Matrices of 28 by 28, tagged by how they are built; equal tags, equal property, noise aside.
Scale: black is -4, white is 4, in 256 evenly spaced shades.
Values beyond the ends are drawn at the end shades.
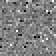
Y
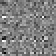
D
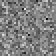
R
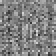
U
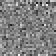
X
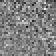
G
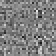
D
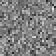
R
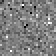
Y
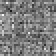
U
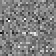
X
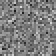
R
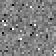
Y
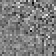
G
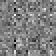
D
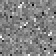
Y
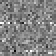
X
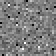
Y
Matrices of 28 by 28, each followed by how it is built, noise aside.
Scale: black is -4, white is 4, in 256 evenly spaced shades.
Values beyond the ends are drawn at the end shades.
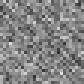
Toeplitz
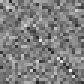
diagonal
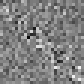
banded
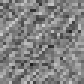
Hankel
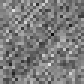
Hankel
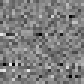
uneven rows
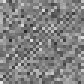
Hankel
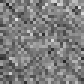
Toeplitz
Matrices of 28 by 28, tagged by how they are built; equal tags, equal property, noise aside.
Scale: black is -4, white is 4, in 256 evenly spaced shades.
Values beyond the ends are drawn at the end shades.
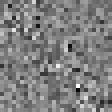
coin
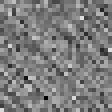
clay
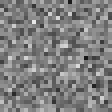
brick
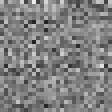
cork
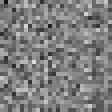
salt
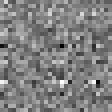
cork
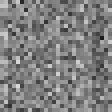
salt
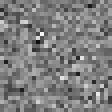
coin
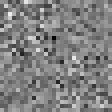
coin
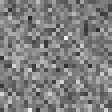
clay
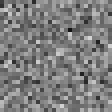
salt
